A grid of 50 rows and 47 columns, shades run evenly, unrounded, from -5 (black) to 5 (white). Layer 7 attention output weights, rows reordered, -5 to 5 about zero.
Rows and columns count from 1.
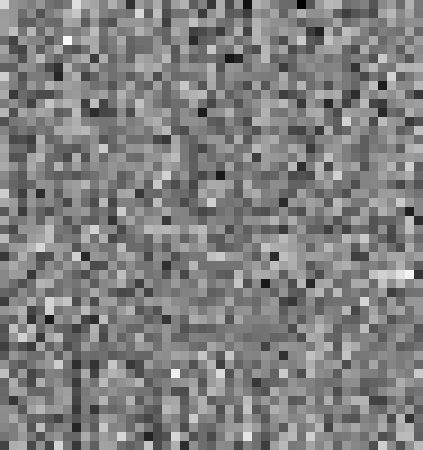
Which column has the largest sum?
46
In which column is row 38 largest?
3
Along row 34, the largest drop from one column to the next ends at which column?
9
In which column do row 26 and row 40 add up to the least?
32
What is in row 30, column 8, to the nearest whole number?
1
